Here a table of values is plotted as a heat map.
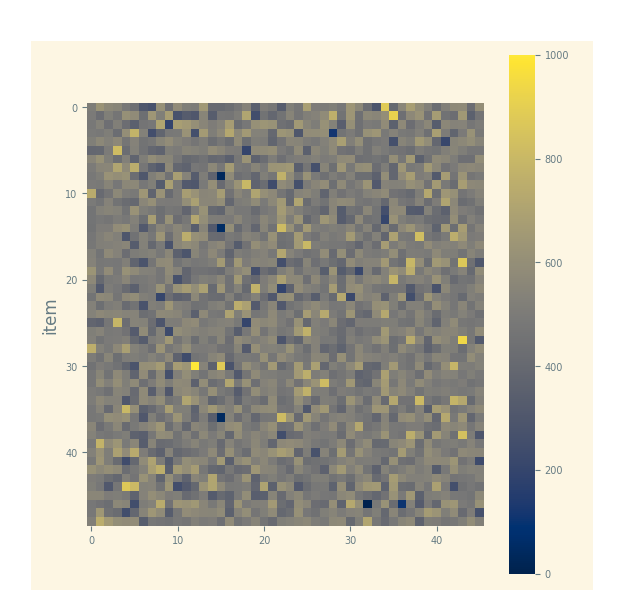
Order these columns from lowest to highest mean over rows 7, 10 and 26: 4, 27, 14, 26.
26, 27, 4, 14
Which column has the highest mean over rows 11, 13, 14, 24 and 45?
22
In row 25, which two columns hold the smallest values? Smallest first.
18, 8
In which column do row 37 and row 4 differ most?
41
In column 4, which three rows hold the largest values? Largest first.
44, 35, 28
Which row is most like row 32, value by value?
24
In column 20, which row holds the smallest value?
45
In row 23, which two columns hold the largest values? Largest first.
17, 18
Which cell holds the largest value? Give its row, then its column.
30, 12
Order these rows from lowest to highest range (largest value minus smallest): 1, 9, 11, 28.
11, 28, 9, 1
